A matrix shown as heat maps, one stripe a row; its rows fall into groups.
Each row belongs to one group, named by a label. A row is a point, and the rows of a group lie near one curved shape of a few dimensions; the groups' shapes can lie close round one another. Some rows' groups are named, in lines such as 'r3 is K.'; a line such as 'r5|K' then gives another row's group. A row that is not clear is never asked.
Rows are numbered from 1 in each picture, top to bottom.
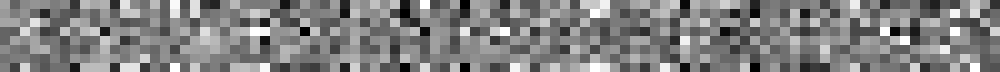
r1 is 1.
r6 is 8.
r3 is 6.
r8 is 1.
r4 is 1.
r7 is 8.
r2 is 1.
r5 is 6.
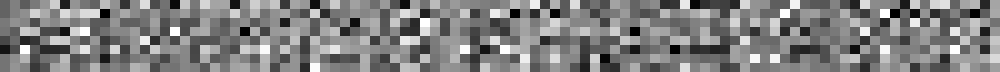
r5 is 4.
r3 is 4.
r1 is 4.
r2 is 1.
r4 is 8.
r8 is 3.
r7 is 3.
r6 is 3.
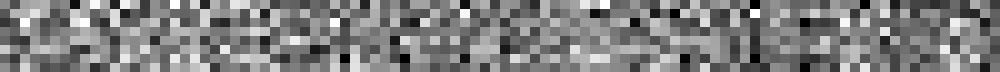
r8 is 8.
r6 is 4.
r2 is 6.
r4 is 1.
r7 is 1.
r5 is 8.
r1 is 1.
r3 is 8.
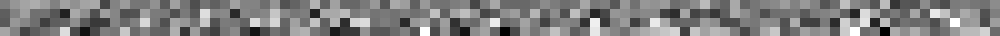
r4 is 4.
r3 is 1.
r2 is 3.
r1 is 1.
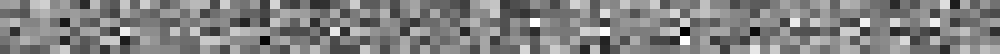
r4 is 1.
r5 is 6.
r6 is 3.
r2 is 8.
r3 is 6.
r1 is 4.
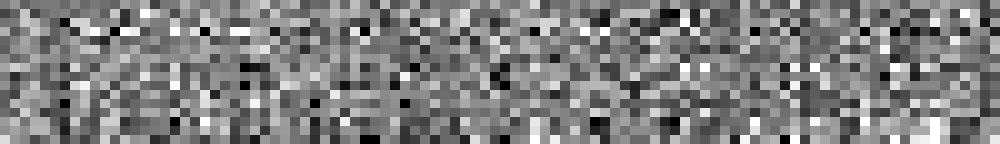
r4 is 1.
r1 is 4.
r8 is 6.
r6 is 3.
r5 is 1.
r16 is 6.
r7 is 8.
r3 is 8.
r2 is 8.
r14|6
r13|8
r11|8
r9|8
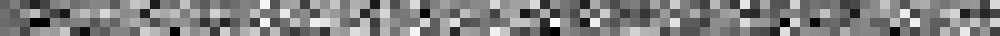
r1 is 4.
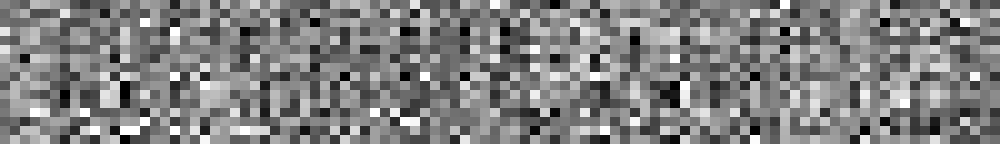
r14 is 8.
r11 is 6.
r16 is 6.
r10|6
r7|8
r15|1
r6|6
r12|6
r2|3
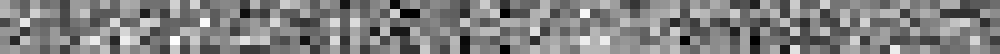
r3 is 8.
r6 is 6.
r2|6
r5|1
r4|4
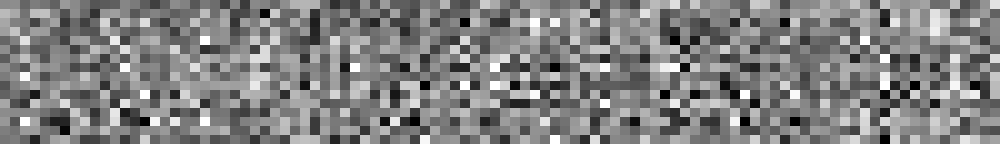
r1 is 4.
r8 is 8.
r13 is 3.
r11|4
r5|8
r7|1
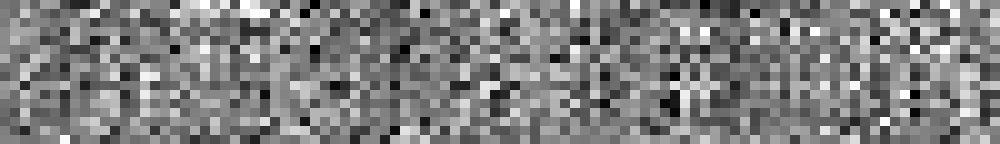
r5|1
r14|3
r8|8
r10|4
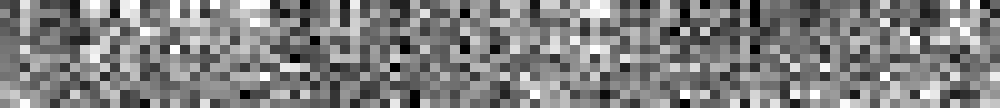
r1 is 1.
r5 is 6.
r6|1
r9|3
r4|8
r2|1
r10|6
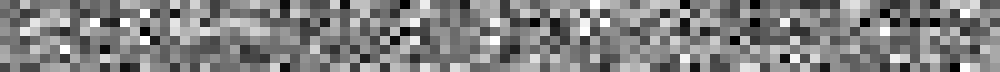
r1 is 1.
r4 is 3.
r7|6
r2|4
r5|4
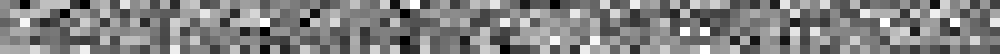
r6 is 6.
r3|3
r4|6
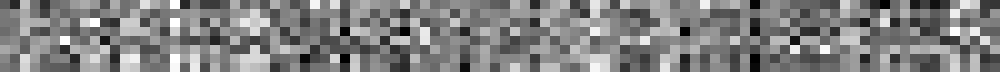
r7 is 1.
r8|1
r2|1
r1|8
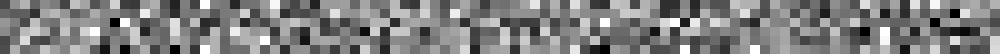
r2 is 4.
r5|3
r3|8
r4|1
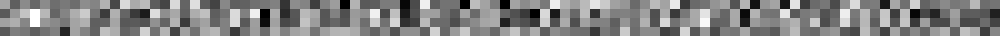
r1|6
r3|6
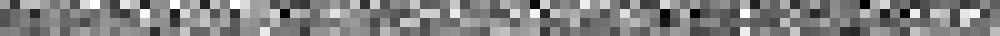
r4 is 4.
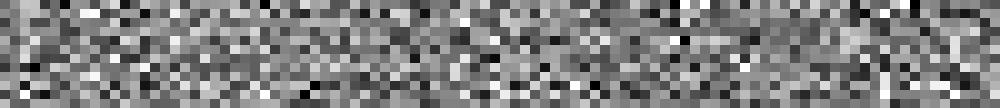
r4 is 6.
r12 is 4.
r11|3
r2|1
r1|6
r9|1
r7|3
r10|8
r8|4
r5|8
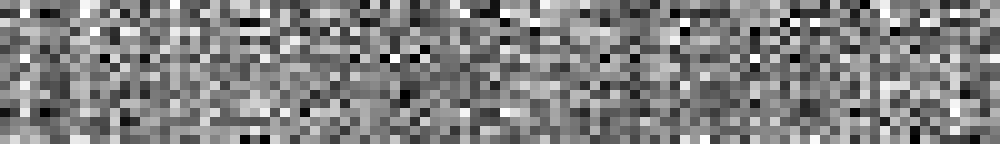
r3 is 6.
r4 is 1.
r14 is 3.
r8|8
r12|1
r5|8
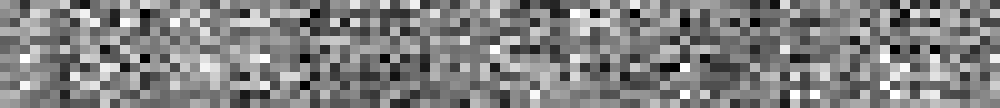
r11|6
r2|8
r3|1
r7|3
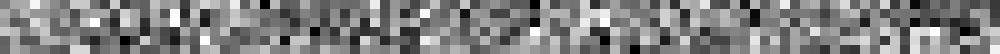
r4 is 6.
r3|1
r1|6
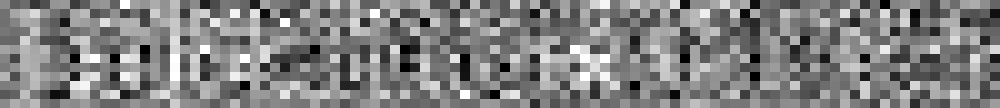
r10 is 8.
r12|1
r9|1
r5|8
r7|1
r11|3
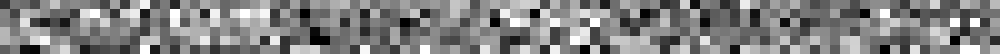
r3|1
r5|4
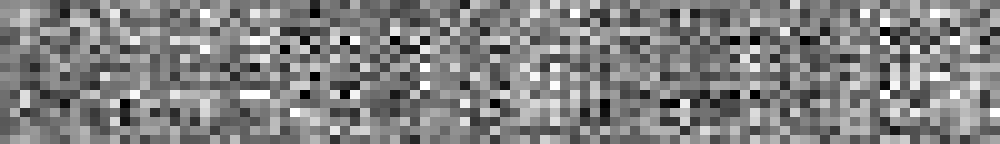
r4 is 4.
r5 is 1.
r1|6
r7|4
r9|6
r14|3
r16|1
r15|8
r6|4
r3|1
